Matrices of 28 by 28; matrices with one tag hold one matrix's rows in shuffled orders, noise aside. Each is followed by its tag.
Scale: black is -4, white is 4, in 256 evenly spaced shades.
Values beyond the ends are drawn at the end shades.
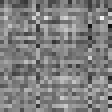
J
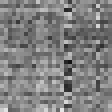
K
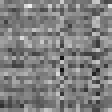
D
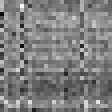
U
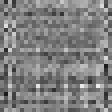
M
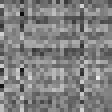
U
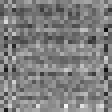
M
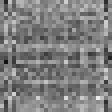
M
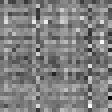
J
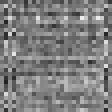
M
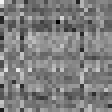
U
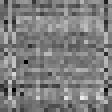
M
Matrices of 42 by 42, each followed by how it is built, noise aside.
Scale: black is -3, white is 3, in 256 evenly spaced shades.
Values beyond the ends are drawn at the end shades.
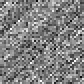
Hankel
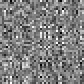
low rank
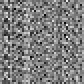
repeating rows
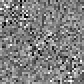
block diagonal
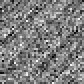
Hankel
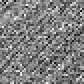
Hankel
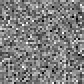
noise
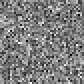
noise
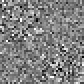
block diagonal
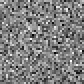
noise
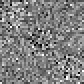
block diagonal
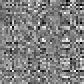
low rank
